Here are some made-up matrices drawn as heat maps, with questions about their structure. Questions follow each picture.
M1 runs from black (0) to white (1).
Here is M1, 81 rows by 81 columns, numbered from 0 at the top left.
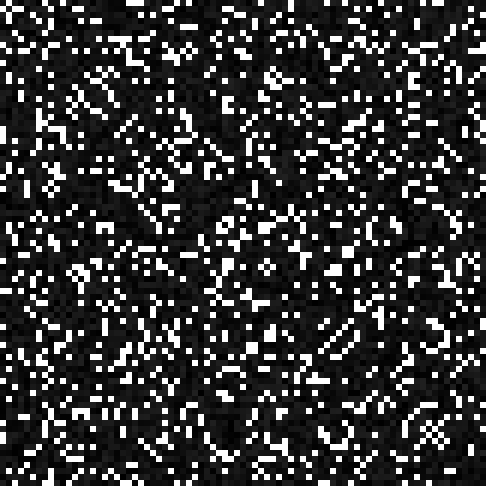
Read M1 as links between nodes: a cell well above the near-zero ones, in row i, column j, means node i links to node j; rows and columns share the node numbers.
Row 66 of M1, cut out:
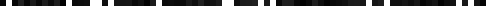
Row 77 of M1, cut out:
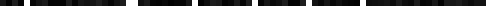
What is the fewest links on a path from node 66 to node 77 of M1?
4
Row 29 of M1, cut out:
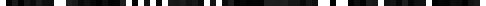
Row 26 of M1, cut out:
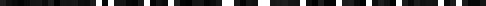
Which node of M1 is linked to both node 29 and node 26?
node 56
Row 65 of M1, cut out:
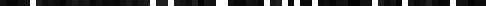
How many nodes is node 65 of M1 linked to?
12
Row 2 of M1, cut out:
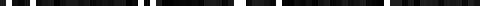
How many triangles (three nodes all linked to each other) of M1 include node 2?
6
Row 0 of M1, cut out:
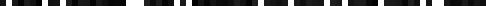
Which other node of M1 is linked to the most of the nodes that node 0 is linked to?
node 27
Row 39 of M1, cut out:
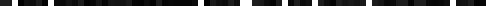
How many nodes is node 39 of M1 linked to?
9
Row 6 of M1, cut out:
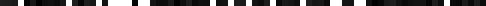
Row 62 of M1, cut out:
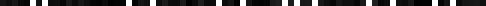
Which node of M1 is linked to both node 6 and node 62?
node 21
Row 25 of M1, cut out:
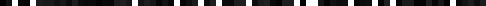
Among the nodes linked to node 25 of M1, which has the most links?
node 58
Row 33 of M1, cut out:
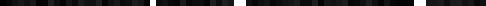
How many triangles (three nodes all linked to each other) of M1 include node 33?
1
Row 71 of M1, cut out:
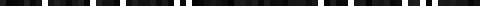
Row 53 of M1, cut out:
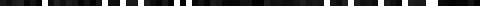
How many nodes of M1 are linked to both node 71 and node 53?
8
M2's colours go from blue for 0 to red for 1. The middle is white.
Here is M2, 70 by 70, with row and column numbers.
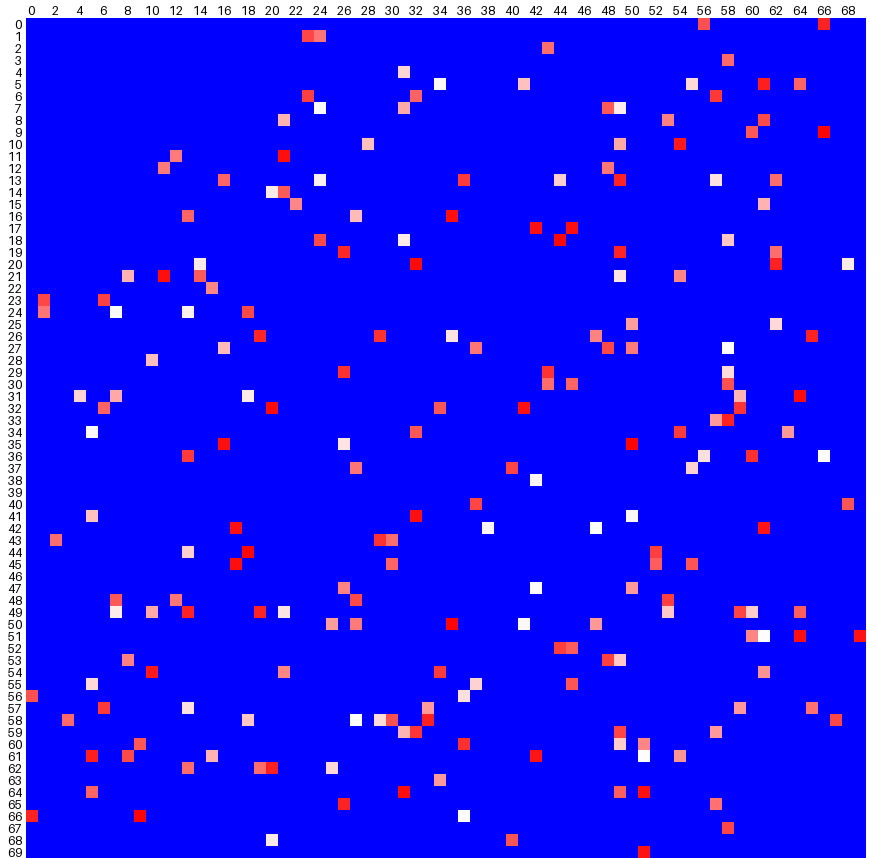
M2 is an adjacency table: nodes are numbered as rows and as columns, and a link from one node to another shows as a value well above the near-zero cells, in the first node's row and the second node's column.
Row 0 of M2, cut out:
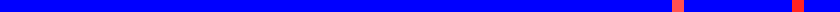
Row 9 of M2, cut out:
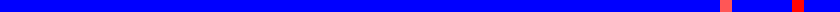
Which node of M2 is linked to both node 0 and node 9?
node 66
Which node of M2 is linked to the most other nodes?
node 49
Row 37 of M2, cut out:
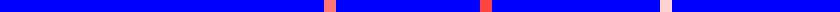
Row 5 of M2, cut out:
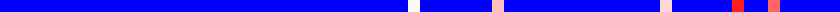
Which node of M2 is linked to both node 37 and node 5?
node 55
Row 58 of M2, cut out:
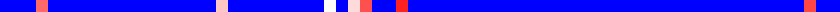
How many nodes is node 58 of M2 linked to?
7
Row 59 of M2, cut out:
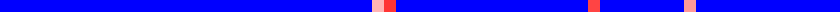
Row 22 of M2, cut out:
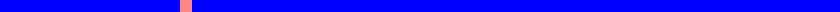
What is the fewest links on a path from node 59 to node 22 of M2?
6
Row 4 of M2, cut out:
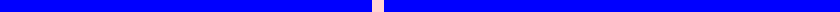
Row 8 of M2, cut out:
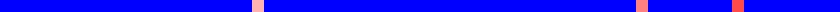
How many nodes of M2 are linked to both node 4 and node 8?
0
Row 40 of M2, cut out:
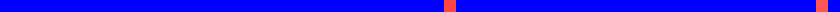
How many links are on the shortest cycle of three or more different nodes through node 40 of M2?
8
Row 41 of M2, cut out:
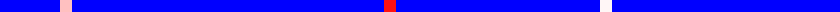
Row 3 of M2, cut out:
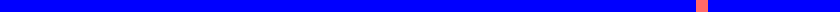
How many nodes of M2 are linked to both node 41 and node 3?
0
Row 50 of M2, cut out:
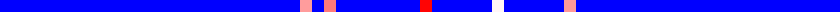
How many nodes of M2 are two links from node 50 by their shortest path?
9
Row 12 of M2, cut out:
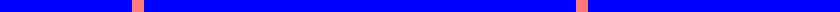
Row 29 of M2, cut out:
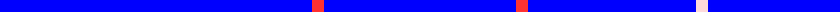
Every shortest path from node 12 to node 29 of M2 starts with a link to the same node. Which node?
node 48
